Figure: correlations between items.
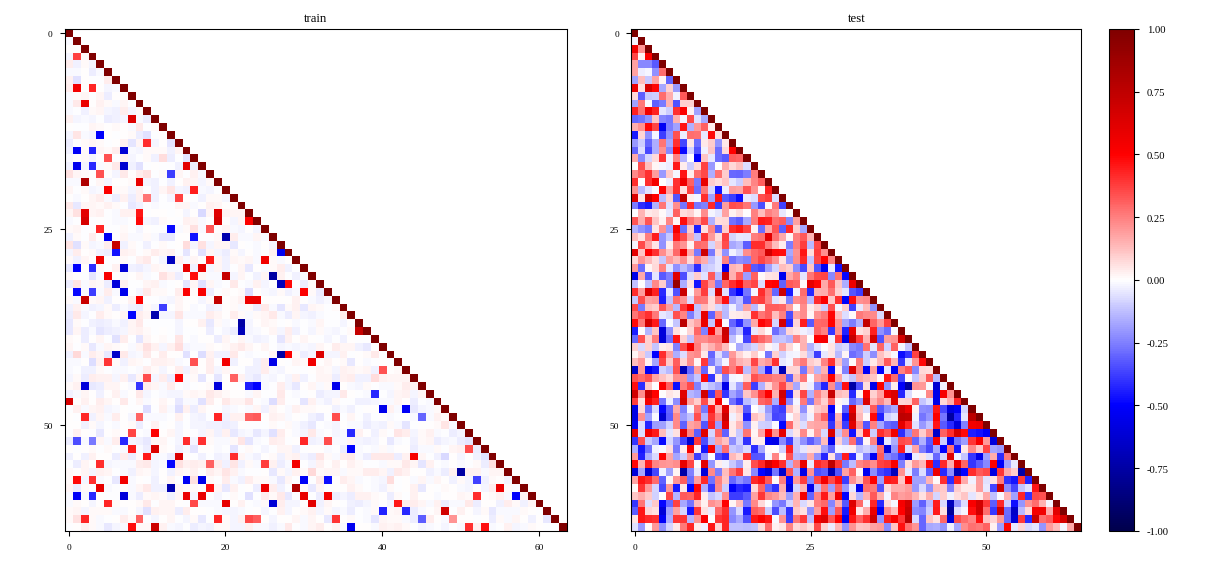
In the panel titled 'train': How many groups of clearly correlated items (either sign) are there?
13
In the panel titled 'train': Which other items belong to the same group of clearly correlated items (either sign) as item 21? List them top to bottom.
10, 14, 44, 54
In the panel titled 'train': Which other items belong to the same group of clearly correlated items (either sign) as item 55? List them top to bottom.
4, 13, 18, 25, 29, 58
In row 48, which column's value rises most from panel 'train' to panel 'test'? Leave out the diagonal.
43
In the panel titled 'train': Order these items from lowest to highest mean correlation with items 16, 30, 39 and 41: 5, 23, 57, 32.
57, 23, 5, 32
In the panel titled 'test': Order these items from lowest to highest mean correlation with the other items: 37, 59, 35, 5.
5, 35, 59, 37
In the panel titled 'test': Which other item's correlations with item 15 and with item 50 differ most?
38
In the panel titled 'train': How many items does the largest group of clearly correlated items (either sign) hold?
10
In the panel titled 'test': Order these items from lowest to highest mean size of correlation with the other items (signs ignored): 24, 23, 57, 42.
23, 42, 24, 57
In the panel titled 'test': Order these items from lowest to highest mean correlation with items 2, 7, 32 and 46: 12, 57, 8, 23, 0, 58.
58, 8, 23, 12, 57, 0
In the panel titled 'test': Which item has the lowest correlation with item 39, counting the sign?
45
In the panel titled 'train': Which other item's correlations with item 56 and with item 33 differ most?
50
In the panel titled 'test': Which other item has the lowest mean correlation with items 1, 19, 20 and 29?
56
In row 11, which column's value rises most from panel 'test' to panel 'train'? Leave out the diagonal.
51
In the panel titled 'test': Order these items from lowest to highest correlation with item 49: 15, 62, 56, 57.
15, 57, 56, 62
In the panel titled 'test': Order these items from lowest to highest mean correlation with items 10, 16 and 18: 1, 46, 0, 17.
1, 17, 0, 46
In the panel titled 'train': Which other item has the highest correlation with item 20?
31
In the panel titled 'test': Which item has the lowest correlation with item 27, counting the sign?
30
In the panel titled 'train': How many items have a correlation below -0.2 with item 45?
8
